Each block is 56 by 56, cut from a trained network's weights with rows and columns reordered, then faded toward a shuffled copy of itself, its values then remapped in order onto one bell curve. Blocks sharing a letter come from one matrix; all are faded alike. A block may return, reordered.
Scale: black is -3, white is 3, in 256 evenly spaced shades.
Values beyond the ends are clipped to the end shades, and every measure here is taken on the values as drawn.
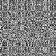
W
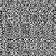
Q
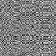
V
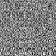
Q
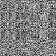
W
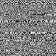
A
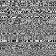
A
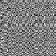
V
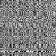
W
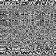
A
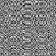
V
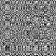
V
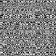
A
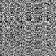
W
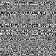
A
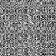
W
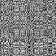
W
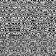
A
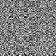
Q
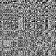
W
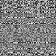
A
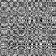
V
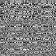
A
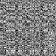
W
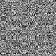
Q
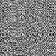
Q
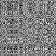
W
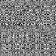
A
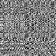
W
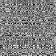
A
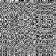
W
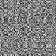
Q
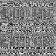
A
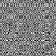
V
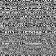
A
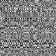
A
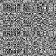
W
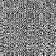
W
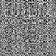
W
